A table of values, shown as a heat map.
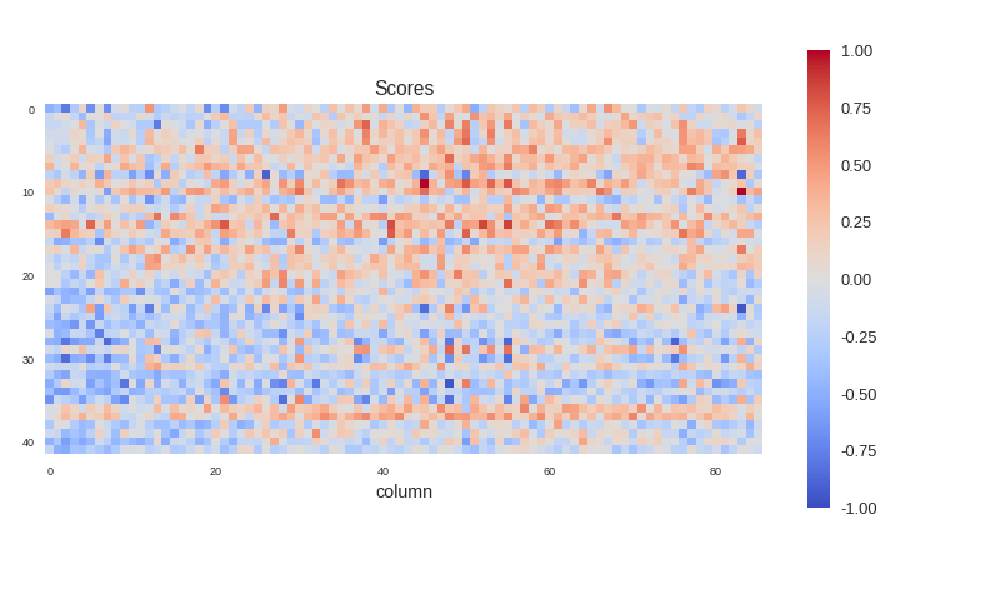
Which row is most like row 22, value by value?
26
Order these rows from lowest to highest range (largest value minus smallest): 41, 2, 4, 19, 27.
41, 19, 27, 4, 2
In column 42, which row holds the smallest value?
28
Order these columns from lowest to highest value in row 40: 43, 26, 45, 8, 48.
8, 45, 43, 26, 48
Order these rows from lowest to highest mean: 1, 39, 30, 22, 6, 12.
30, 22, 39, 1, 12, 6
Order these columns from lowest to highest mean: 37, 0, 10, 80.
0, 10, 80, 37
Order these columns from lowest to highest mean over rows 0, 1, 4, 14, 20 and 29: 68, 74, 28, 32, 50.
32, 74, 68, 28, 50
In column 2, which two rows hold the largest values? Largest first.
15, 14
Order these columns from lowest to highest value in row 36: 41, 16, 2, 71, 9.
9, 16, 2, 41, 71
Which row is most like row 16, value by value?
27
